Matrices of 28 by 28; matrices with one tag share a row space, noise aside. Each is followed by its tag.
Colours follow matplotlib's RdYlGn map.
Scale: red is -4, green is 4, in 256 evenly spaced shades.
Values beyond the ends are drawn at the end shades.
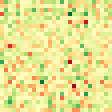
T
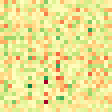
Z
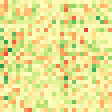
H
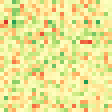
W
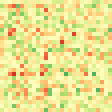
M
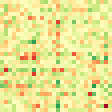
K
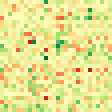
Z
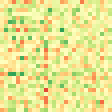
M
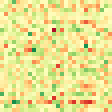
W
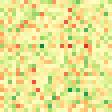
T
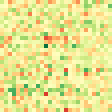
M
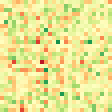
M
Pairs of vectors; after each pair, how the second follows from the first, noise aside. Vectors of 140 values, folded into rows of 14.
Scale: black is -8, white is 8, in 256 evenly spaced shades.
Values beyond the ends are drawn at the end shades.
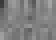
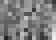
reversed, negated, scaled up.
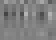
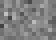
shuffled.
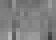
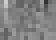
reversed, negated.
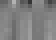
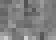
reversed, negated.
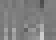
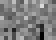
negated, scaled up.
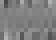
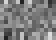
negated, scaled up.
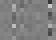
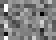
reversed, negated, scaled up.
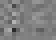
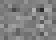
reversed.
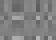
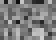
reversed, negated, scaled up.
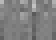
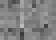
wrapped around, negated.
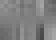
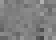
partly zeroed.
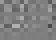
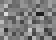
reversed, negated, scaled up.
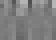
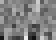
reversed, negated, scaled up.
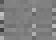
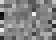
negated, scaled up.
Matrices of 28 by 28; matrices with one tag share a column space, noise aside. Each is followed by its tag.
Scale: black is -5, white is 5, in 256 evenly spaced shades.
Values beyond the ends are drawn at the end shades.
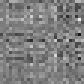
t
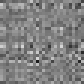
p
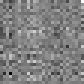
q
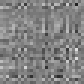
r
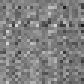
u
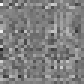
r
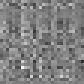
r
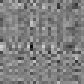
p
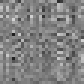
t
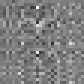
u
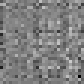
r
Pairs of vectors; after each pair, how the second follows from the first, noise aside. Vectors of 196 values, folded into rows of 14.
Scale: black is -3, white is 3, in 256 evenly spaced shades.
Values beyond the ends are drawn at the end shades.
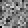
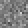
wrapped around, negated, shrunk.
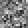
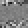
reversed, negated, partly zeroed.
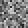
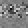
negated, partly zeroed.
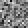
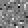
reversed, negated, partly zeroed.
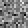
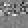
negated, partly zeroed.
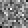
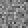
wrapped around, negated, shrunk.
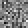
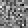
reversed.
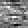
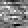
copied.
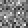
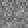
reversed, shrunk.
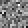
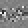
negated, partly zeroed.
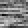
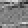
reversed, negated, partly zeroed.
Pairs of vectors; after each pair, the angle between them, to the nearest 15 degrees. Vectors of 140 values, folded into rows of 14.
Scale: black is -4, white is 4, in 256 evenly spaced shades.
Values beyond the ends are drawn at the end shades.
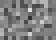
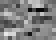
120 degrees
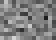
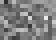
150 degrees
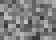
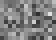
60 degrees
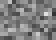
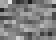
60 degrees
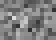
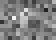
45 degrees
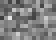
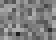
120 degrees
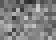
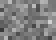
120 degrees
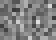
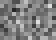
15 degrees
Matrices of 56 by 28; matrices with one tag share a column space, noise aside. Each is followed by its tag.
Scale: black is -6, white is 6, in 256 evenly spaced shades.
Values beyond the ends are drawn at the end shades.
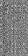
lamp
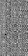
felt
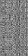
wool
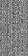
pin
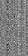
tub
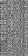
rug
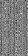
rug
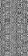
pin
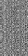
felt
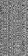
lamp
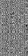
pin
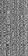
tub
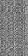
lamp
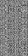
lamp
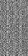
felt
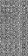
lamp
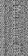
lamp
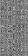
felt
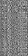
lamp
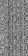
wool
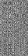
rug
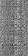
tub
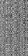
rug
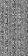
pin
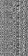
lamp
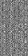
felt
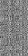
wool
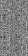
wool
